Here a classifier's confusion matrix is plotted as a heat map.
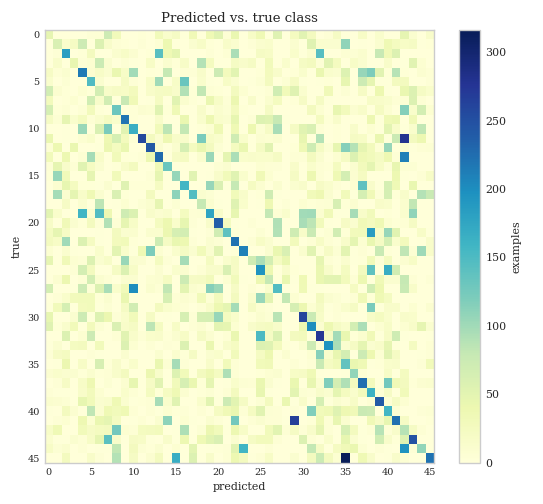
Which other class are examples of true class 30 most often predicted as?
20
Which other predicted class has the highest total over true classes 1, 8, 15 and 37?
35
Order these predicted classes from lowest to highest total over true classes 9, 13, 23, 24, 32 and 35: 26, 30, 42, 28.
30, 28, 26, 42
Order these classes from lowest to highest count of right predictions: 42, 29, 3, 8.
3, 29, 42, 8
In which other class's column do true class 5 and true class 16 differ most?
19
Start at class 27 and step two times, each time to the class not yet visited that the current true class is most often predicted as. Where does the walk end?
7
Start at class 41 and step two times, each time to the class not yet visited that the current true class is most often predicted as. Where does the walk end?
38
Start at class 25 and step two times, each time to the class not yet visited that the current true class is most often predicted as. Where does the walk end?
31
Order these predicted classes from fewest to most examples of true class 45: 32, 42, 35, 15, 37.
42, 37, 32, 15, 35
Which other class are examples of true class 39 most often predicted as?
13
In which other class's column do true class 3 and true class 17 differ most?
15
